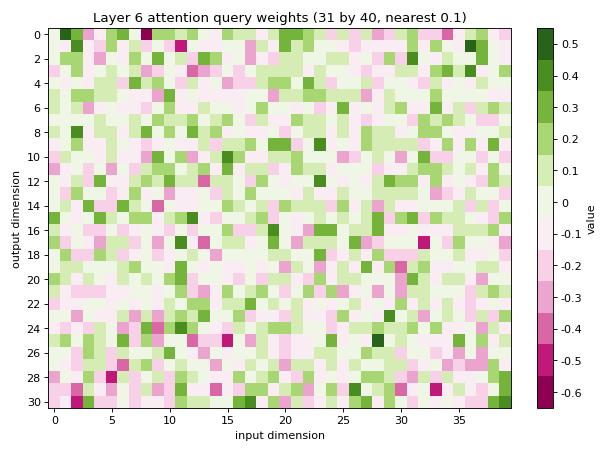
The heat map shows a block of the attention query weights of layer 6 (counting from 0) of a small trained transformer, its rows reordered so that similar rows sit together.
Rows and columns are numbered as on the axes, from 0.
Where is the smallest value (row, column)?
0, 8
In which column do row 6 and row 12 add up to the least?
3
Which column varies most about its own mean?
2
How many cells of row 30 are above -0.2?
29
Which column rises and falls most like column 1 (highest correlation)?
6
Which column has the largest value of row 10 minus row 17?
32
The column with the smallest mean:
14
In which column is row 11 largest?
15
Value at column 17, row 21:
0.1
